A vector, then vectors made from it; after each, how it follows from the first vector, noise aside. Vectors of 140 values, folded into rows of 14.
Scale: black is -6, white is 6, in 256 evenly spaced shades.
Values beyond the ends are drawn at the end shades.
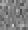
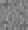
reversed, negated, shrunk.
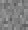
reversed, negated, shrunk.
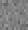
reversed, negated, shrunk.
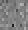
negated, partly zeroed.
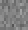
negated, shrunk.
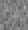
wrapped around, shrunk.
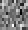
scaled up.
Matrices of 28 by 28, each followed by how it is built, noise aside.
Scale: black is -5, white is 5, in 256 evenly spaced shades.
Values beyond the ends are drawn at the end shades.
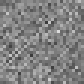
Hankel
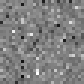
sparse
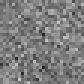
Toeplitz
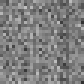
repeating rows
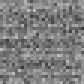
blocks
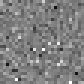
sparse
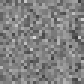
repeating rows
